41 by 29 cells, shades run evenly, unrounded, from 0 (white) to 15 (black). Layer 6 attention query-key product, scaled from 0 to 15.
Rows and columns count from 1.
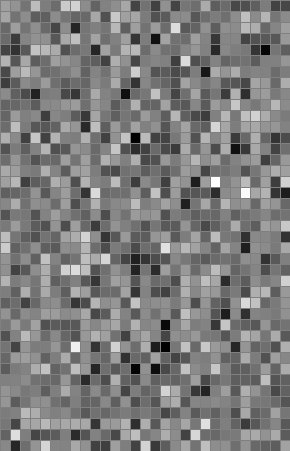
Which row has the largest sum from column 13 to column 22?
24
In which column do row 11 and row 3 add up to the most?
8
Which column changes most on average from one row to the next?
14
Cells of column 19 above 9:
9
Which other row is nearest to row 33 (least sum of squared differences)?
38
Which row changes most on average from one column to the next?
13
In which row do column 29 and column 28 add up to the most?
18
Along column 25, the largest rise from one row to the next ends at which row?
29
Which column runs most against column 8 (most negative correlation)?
16
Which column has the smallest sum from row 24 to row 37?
19
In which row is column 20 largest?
17
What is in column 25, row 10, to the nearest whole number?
7
